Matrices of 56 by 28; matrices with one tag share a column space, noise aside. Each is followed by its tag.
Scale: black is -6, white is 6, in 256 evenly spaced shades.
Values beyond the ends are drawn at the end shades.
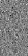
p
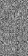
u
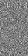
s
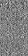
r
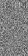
s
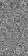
s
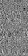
p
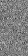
u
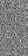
r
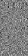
s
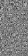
r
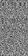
s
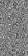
r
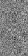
p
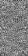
s
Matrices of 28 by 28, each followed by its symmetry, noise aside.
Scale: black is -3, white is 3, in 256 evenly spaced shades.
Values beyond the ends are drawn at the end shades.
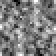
same after a half turn.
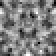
mirrored left to right.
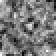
symmetric across the other diagonal.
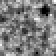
symmetric across the other diagonal.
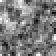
symmetric.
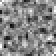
same after a half turn.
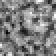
symmetric across the other diagonal.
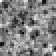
symmetric.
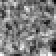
antisymmetric.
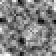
symmetric.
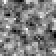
symmetric across the other diagonal.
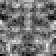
mirrored left to right.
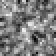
symmetric.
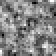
symmetric.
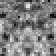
mirrored left to right.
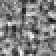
antisymmetric.
